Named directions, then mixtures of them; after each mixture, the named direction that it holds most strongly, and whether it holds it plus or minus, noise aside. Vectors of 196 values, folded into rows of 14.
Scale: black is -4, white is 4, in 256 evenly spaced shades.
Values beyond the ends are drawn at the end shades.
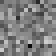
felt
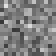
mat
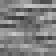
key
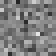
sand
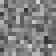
felt, minus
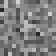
sand, minus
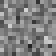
felt, plus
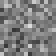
mat, plus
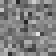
sand, plus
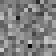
felt, plus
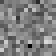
felt, plus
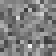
felt, minus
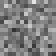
mat, plus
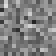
mat, plus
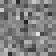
sand, plus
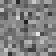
sand, plus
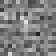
sand, minus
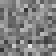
felt, minus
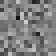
sand, minus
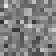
mat, plus
